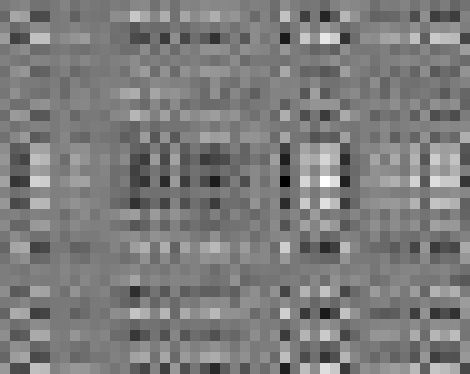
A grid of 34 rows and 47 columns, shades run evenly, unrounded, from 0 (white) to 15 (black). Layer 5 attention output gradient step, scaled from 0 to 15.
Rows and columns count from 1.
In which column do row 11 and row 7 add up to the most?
33
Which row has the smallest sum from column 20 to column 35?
13
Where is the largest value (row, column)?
17, 29
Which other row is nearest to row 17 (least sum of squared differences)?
4
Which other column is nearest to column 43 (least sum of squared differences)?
23
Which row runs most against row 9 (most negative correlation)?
12
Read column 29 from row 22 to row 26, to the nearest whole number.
7 3 6 8 8
